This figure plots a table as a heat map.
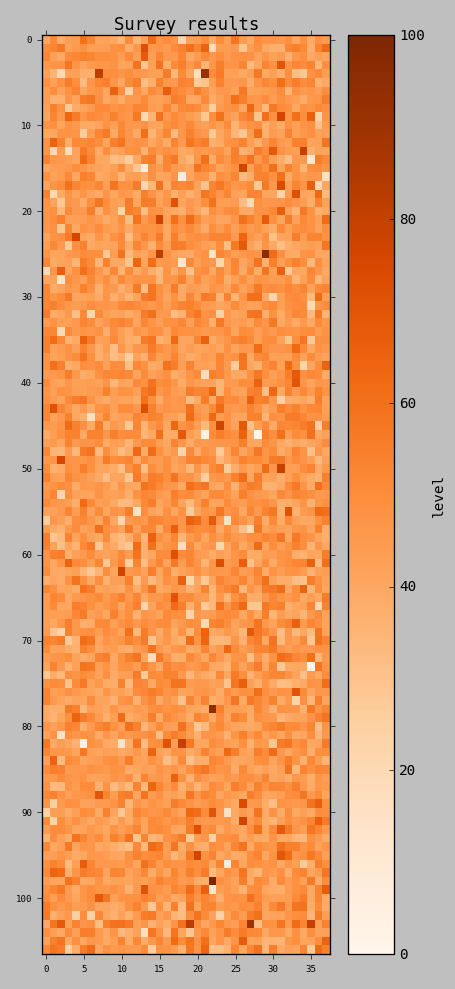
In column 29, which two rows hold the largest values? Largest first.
25, 21
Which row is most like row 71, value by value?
83
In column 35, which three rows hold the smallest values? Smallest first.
73, 14, 31
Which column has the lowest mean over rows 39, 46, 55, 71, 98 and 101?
21
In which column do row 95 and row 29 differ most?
20
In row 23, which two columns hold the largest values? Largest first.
4, 26
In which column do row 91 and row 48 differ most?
26
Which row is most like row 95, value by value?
92
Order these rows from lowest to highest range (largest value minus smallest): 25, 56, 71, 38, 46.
71, 38, 56, 46, 25
